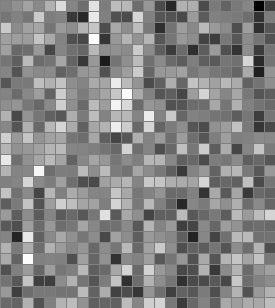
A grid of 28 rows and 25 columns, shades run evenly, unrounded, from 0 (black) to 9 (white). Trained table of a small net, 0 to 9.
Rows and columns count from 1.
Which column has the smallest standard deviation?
2
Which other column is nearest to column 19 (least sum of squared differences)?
21
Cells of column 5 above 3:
26
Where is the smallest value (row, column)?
1, 24
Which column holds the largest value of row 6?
23
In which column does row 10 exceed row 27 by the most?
11
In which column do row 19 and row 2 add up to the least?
17
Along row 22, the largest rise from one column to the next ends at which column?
3
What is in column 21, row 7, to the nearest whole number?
4
